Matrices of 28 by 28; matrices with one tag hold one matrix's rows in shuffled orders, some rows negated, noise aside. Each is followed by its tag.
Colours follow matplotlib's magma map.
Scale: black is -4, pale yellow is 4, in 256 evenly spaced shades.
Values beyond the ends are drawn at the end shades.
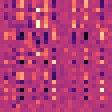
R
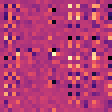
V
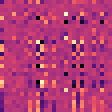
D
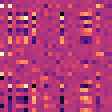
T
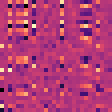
T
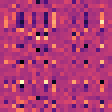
R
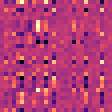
R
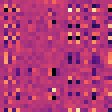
V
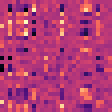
T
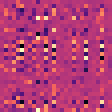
R
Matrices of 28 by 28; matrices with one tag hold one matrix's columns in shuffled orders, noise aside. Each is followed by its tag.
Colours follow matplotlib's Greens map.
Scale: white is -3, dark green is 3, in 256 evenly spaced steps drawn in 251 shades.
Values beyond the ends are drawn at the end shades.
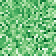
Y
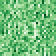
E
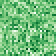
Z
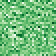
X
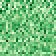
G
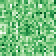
E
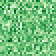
G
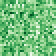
E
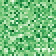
Y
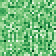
Z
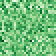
G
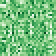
E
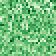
G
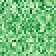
G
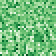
Z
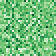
Y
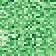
X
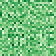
X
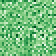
X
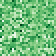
Y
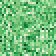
Z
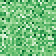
X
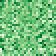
Y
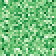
Y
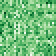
E
